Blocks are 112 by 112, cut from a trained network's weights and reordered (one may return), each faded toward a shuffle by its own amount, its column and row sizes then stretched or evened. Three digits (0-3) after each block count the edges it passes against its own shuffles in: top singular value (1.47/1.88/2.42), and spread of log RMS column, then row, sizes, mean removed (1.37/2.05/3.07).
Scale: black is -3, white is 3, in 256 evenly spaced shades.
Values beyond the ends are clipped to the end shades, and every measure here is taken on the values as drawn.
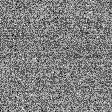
0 0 0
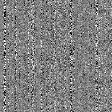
1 3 0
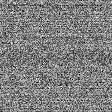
1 1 1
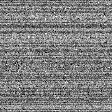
3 1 0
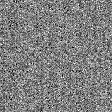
1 0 0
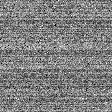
2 0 0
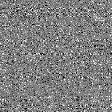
2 0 2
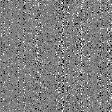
1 3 1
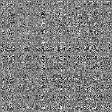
0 3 3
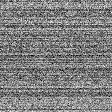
3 0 1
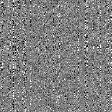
1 3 1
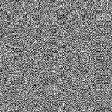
3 1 1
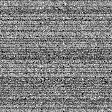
3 0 1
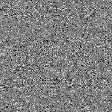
2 0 2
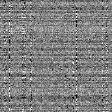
3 3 0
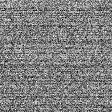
2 1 0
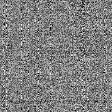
0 3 0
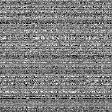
3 2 3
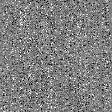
1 2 0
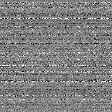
2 1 3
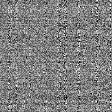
1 3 0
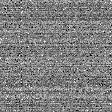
2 1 1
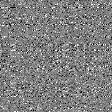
2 0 2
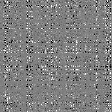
1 3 3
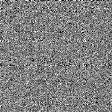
1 1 2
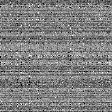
3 2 2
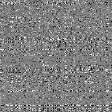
2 2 3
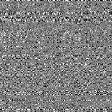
3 0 3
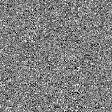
1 1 1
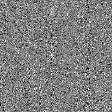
0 2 1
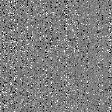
0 3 1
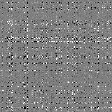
2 3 3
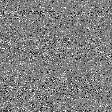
1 1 2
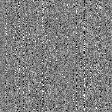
0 3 0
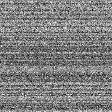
3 0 2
